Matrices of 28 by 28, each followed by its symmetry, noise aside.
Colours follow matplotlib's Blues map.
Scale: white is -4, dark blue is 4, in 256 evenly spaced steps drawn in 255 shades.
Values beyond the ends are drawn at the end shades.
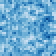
mirrored top to bottom.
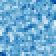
same after a half turn.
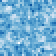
same after a half turn.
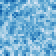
symmetric.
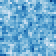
same after a half turn.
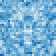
mirrored left to right.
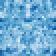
mirrored left to right.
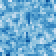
same after a half turn.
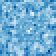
symmetric.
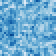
mirrored top to bottom.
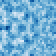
mirrored top to bottom.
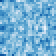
mirrored top to bottom.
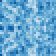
mirrored top to bottom.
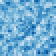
symmetric.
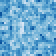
mirrored top to bottom.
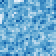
symmetric.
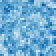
symmetric.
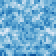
mirrored left to right.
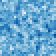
same after a half turn.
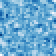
same after a half turn.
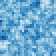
symmetric.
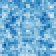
mirrored left to right.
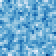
same after a half turn.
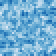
same after a half turn.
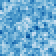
symmetric.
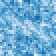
same after a half turn.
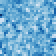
same after a half turn.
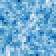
same after a half turn.
